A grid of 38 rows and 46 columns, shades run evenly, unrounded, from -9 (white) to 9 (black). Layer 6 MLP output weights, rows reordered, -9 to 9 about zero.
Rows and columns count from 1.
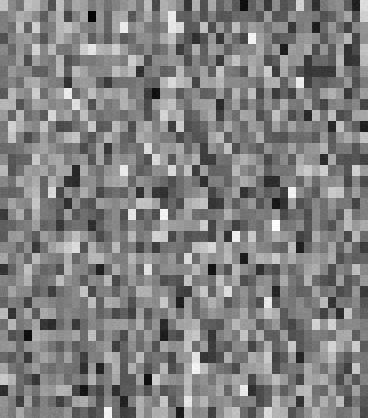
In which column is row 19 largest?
35
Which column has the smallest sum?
5
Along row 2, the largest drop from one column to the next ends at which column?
13
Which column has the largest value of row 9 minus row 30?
20
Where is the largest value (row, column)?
2, 12
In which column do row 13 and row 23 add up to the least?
10
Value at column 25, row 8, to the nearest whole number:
4
